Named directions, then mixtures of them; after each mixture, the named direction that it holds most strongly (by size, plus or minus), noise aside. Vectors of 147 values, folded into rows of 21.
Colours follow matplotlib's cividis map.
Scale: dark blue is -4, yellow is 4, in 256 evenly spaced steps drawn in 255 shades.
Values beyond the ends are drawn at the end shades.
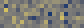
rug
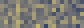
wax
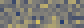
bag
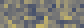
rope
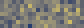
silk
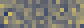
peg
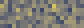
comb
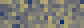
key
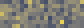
key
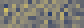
rug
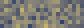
silk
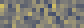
comb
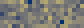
key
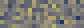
comb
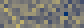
rug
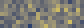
silk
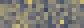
key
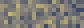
wax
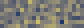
bag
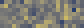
rope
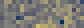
key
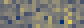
silk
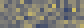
rope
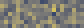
wax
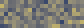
peg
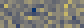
rug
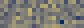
bag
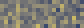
wax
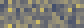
comb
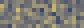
comb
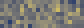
silk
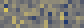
rug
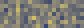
wax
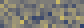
rug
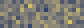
silk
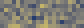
bag
